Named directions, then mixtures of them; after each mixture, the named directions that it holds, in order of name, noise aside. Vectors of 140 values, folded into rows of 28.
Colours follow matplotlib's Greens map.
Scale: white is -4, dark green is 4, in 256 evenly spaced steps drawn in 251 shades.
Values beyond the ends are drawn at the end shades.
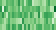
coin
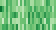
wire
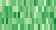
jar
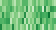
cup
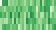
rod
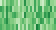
cup, jar, wire.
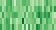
coin, cup, wire.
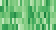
rod, wire.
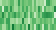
coin, cup, jar.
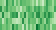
coin, cup, wire.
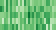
wire.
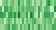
coin, jar, rod.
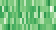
coin, rod.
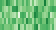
cup, jar.
